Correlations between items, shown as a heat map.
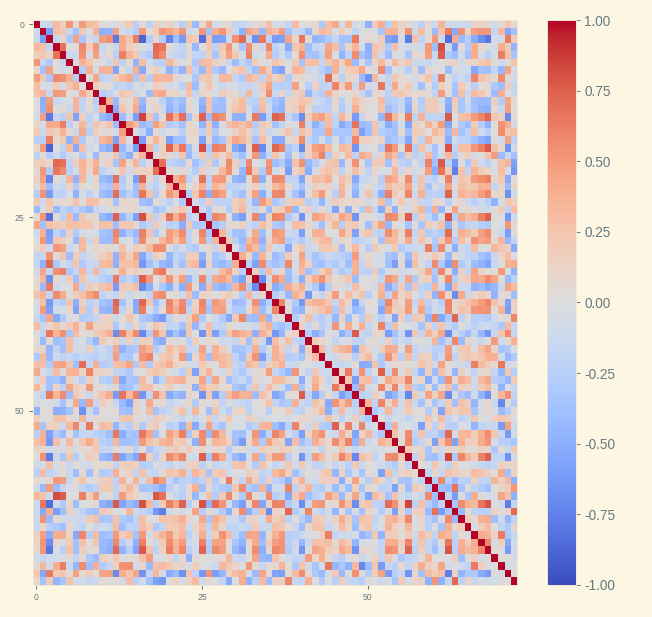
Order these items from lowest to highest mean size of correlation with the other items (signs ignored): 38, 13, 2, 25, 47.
47, 38, 13, 25, 2
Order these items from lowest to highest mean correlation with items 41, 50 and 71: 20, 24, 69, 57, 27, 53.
20, 27, 53, 57, 24, 69
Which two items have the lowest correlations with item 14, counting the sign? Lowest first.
49, 17
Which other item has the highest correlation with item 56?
62
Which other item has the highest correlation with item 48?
40
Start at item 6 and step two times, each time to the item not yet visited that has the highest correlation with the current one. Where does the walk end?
45
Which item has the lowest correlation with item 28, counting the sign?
2
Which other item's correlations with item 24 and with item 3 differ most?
61
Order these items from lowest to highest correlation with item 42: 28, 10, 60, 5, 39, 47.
60, 10, 39, 28, 5, 47
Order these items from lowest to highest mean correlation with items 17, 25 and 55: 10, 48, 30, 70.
48, 30, 10, 70
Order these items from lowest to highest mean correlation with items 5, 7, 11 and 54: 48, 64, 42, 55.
48, 64, 55, 42
